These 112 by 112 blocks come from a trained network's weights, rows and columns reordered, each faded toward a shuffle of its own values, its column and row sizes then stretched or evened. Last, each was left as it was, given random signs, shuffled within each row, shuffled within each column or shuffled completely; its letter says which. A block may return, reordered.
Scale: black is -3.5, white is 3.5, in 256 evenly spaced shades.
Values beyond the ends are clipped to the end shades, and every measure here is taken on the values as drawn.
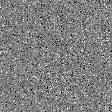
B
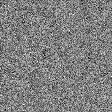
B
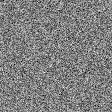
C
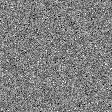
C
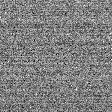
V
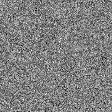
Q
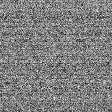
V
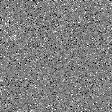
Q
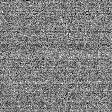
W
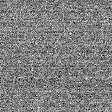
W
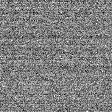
W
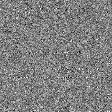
Q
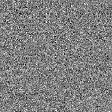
W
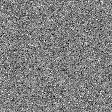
C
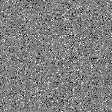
W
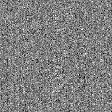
W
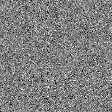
Q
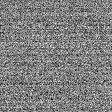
V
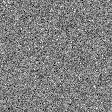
C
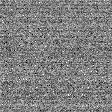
V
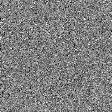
Q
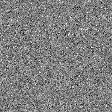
V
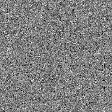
Q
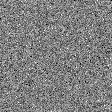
C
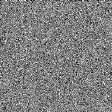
Q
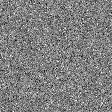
C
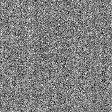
B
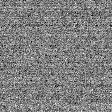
W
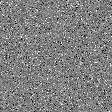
C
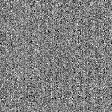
W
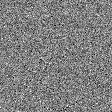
C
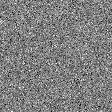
C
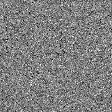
B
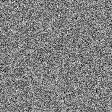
C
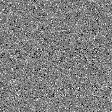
Q
